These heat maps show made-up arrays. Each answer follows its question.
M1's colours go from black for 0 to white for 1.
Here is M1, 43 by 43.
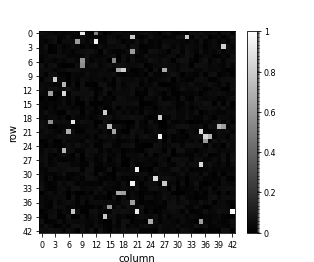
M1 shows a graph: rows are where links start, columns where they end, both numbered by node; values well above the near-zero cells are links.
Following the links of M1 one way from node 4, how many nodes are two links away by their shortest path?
3
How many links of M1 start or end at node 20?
7
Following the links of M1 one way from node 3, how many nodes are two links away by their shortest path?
2
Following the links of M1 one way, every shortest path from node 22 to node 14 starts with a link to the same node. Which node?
node 36
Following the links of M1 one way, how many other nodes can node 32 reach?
8
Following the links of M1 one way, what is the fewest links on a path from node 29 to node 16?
2
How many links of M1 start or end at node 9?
3
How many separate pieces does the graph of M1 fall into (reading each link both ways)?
4
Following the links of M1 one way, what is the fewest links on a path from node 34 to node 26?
2
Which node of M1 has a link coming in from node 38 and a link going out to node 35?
node 21
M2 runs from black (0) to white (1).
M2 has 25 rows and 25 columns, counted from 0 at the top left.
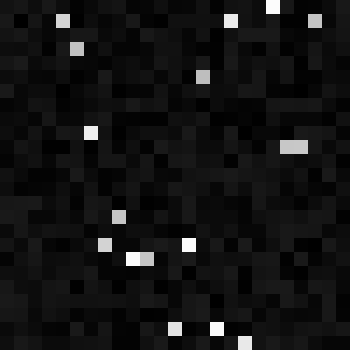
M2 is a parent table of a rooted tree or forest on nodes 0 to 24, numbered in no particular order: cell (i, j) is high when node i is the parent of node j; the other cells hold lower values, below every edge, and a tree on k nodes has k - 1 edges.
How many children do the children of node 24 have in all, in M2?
2
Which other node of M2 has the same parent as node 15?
12
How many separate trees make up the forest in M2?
8
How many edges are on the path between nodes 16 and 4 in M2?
2
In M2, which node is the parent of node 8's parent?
23
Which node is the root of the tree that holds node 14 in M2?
3
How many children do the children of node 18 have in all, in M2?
3
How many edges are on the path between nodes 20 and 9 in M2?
3
